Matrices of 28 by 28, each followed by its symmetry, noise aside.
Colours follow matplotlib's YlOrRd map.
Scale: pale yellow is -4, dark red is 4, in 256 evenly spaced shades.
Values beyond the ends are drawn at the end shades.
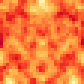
mirrored left to right.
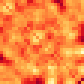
symmetric.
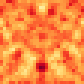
mirrored left to right.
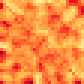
symmetric across the other diagonal.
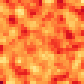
antisymmetric.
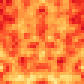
mirrored left to right.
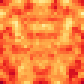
mirrored left to right.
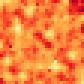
symmetric across the other diagonal.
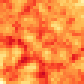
symmetric across the other diagonal.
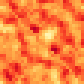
symmetric across the other diagonal.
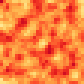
symmetric.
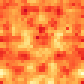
mirrored left to right.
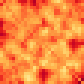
symmetric.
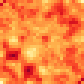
symmetric across the other diagonal.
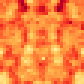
mirrored left to right.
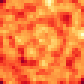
symmetric across the other diagonal.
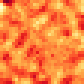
antisymmetric.
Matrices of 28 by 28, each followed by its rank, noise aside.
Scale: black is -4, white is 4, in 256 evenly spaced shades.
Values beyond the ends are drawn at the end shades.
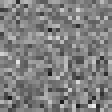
eight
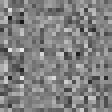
four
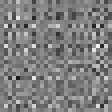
three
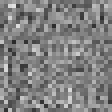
six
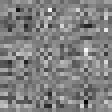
four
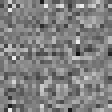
six
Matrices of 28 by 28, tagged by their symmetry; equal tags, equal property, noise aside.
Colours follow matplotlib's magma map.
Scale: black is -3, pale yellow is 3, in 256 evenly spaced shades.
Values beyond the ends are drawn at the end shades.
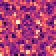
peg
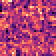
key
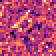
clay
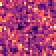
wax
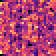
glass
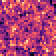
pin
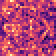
glass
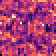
glass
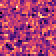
pin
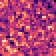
pin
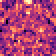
peg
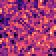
clay
